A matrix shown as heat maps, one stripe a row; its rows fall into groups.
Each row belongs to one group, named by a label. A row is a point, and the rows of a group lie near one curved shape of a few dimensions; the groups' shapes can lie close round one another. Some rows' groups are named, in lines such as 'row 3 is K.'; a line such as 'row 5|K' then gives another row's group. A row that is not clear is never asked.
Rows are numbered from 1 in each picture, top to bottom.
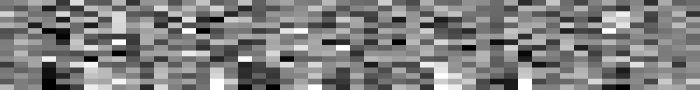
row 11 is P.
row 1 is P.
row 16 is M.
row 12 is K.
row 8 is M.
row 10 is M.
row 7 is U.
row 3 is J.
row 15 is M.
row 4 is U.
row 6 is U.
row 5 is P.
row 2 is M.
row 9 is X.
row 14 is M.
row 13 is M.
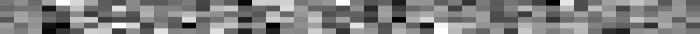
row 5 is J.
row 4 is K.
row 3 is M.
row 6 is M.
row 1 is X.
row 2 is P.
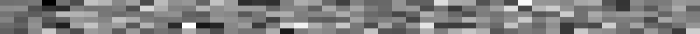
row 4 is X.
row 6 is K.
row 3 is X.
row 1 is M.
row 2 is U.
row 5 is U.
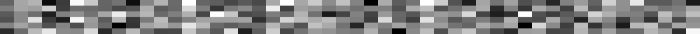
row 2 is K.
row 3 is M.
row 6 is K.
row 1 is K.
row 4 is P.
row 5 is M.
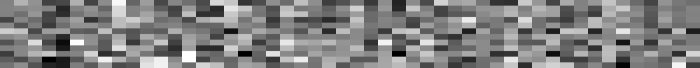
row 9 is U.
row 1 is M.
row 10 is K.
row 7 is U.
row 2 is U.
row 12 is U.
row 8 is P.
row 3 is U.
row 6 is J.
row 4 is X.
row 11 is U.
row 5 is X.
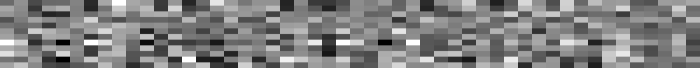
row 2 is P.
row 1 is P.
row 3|U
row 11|U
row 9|P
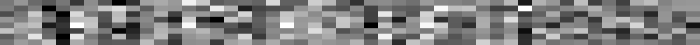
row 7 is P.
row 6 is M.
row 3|P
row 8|U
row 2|M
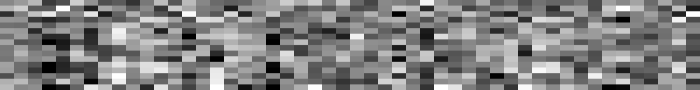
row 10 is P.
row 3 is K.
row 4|U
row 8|U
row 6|P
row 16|M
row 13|U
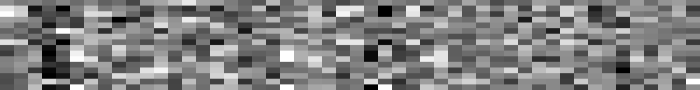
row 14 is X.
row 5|M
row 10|P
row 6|X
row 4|M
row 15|K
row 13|U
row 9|P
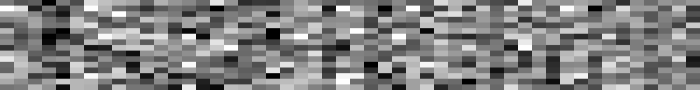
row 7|U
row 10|M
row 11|J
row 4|P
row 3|J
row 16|U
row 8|M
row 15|X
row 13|M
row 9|X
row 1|M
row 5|K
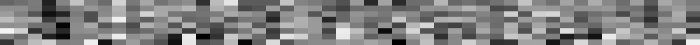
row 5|U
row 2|M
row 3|U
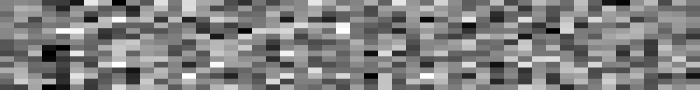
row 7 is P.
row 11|U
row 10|P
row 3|M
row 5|X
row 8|X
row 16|X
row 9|X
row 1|M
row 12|P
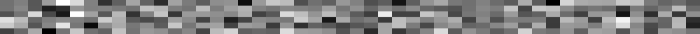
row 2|U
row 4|J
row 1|X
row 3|P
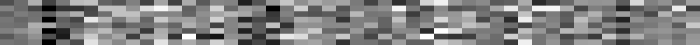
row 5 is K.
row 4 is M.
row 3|X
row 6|M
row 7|U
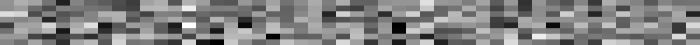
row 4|M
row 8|U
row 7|U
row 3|J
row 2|M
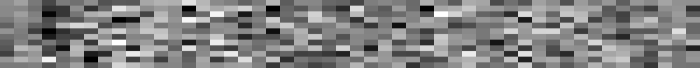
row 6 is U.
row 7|M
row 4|M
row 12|X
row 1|M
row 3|M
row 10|X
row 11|P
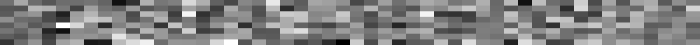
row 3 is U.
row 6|U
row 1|M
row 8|X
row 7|X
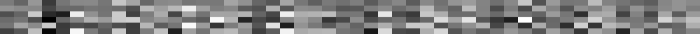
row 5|K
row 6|P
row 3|P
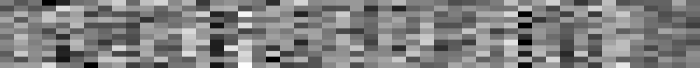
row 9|U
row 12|P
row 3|P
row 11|X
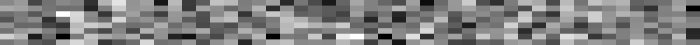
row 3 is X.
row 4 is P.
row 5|X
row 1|P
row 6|P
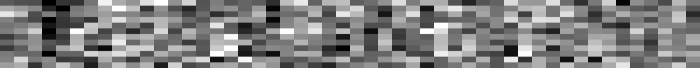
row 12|P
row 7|X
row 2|J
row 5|M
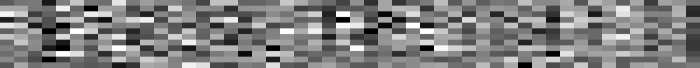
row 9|J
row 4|X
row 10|X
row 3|J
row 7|J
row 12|M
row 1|P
